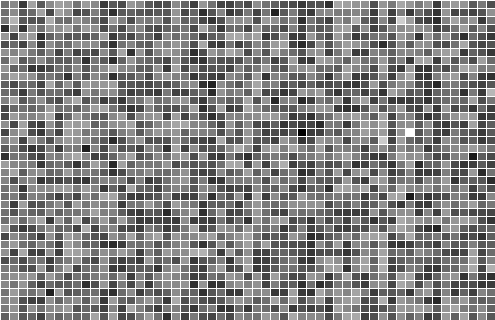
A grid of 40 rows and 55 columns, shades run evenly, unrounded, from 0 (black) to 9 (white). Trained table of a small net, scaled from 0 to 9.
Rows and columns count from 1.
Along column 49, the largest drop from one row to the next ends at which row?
29
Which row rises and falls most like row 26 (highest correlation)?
9
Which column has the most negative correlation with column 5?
26
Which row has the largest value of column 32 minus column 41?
21
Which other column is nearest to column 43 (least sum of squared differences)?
20
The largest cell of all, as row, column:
17, 46
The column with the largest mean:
45
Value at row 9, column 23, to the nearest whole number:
3
